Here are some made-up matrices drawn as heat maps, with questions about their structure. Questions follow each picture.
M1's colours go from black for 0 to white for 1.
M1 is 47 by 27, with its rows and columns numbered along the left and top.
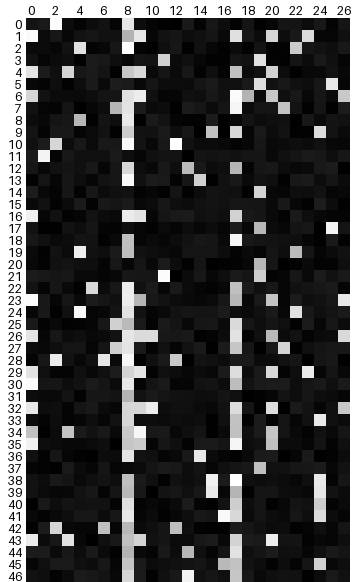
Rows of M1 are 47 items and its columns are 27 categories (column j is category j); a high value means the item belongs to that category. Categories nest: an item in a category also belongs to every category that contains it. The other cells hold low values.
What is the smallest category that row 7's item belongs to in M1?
21
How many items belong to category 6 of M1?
2
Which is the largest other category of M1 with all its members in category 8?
17
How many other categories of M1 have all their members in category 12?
1
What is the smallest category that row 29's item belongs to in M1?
23
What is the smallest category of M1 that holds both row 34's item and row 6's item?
20
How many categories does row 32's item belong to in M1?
7
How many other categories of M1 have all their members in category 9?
6
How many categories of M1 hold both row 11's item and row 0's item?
0
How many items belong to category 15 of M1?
3
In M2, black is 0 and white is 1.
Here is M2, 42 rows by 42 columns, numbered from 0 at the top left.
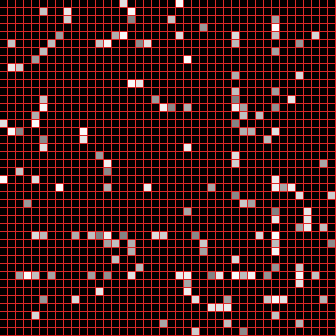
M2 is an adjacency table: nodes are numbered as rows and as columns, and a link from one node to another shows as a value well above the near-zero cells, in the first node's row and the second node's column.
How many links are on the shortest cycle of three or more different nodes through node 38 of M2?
4
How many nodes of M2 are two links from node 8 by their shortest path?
4
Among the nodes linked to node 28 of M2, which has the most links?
node 37
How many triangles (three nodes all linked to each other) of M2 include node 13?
5
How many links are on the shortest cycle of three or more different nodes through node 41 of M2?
5
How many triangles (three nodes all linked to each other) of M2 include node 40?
1
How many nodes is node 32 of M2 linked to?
2
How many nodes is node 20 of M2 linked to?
3
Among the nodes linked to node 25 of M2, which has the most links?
node 30
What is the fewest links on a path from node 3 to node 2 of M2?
2
